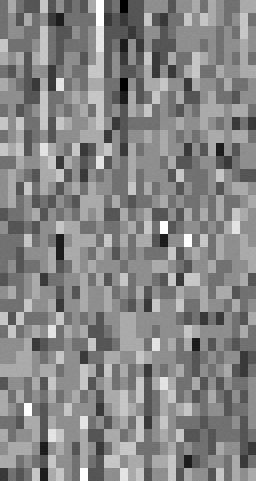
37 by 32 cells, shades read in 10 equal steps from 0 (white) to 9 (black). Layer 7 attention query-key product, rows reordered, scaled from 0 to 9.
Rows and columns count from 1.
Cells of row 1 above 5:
10
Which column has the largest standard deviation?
16
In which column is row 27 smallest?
20
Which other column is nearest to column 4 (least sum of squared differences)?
9
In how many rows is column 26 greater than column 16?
14
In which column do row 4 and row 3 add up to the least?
13
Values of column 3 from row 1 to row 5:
5 6 4 5 3
